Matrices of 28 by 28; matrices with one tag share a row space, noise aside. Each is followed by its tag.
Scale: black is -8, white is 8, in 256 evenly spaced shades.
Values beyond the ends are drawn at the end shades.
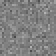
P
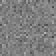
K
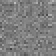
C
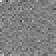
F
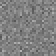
K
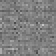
C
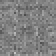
C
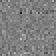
K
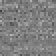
C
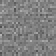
C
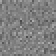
K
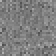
K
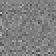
F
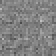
C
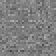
P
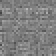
C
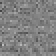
C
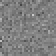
F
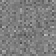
K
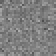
F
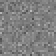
F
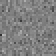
K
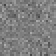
P
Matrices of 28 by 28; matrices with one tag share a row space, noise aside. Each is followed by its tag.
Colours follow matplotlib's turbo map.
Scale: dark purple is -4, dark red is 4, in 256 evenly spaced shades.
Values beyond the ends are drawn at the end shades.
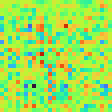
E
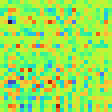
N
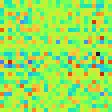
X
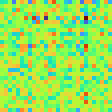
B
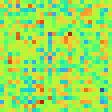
E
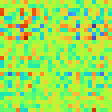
X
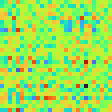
B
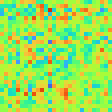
E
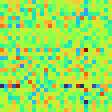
B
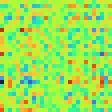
X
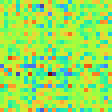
E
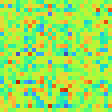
E
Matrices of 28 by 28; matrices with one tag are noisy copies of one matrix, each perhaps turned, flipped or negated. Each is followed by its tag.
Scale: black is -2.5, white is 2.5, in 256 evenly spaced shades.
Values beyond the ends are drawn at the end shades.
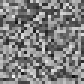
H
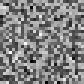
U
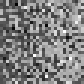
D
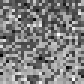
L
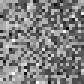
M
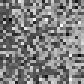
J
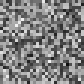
U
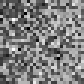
M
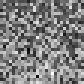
J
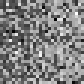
D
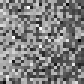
L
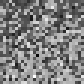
L
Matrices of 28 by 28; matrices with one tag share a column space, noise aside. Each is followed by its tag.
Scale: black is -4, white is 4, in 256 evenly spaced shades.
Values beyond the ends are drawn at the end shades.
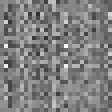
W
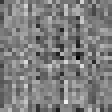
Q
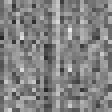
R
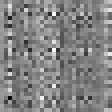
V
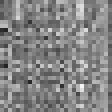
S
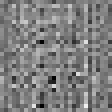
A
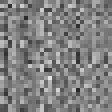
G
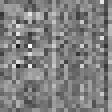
W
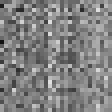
G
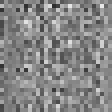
G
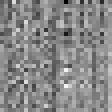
S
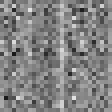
V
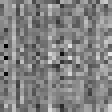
Q
